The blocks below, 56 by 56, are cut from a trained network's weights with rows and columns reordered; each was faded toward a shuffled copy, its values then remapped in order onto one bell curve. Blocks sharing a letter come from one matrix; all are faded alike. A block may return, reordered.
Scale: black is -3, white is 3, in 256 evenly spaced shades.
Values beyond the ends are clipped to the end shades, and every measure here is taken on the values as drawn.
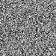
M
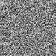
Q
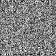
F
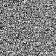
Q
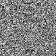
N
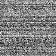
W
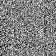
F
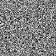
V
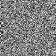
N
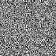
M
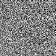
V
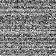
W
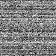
W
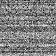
W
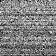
W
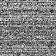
W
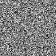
M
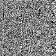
V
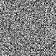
N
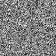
Q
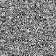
N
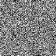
M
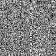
M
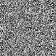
V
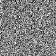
V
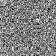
N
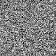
M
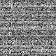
W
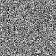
M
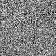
F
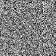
M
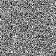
M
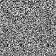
N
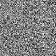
M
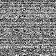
W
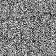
F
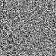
M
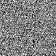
M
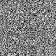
Q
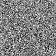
F
